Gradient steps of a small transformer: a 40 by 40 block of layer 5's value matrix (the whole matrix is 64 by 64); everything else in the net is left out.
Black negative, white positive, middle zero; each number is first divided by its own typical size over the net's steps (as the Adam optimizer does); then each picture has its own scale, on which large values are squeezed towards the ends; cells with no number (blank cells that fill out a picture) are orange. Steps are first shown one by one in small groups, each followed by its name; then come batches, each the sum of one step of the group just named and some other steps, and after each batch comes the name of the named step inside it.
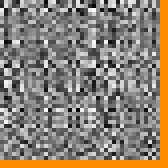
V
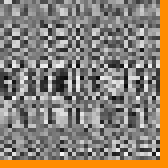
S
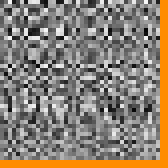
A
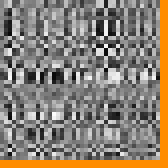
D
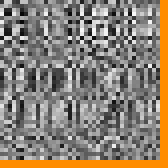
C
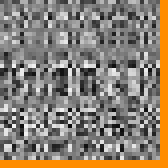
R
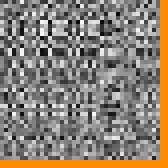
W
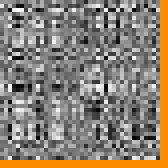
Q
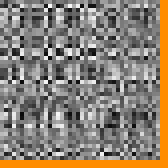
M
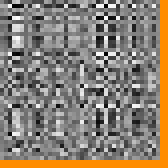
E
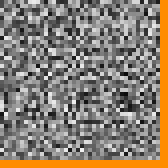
A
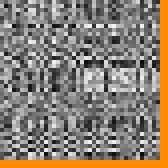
Q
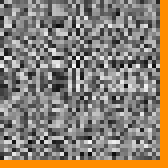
S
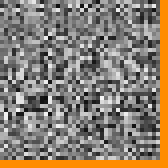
M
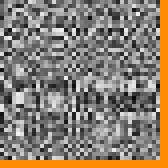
A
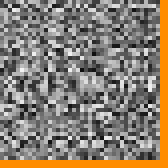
M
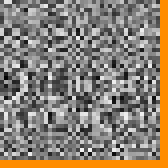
S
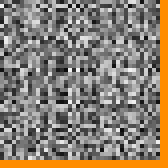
R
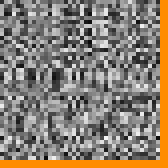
C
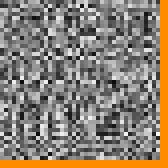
M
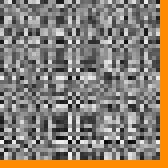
A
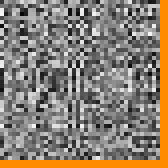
C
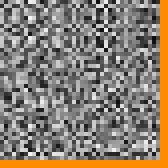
A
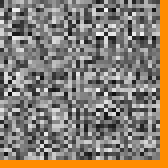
C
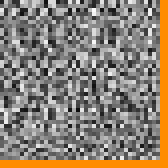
V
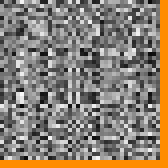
W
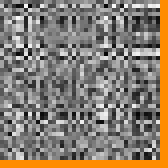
E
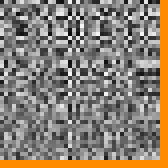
W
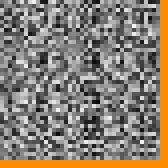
A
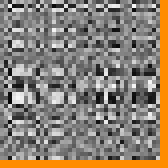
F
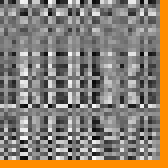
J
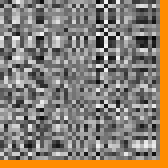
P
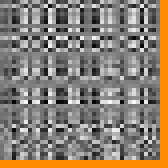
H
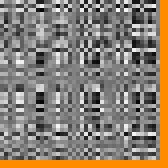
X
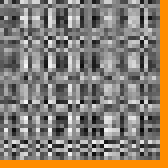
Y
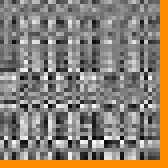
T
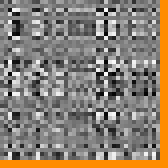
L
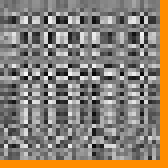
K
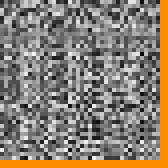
J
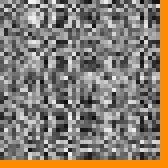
Y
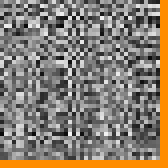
X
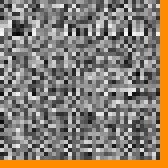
L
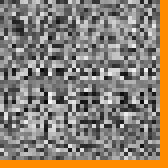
H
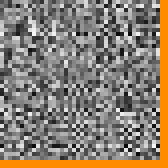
P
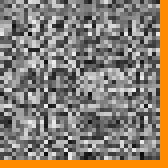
T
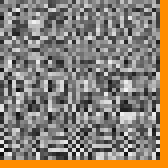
L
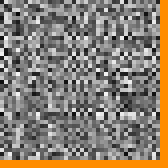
L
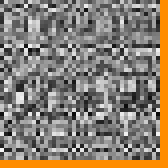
F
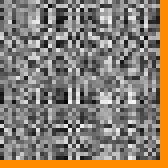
H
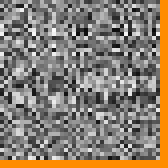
F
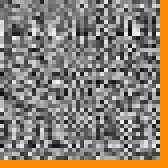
P
